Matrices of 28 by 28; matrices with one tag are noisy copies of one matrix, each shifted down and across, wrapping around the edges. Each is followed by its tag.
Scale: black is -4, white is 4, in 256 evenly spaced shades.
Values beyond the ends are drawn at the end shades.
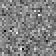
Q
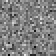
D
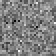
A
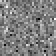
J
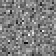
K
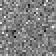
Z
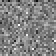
J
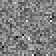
Q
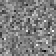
K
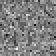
D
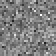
D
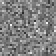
K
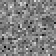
K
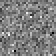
Q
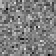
K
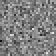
J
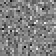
Q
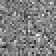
J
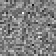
D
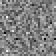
J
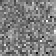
J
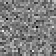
D
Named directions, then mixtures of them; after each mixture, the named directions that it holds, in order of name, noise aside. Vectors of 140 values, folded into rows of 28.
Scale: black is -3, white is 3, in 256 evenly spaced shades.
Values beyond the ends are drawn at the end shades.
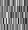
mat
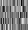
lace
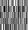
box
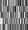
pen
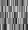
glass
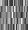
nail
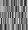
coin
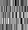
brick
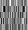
box, coin, lace.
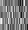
nail, pen.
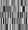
box, coin, lace.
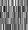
box.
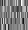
brick, lace.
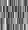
glass.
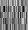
box, lace.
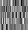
brick, lace.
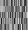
coin.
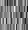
mat, nail.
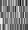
pen.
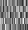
lace, pen.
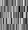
box, mat, nail.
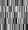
glass.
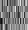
pen.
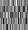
box, lace, mat.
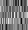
brick, coin.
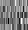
brick, lace.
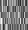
pen.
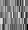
glass, nail, pen.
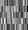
mat, nail.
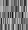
coin.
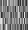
pen.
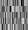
brick, glass, lace.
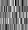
box, brick, glass.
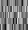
glass.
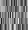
coin.
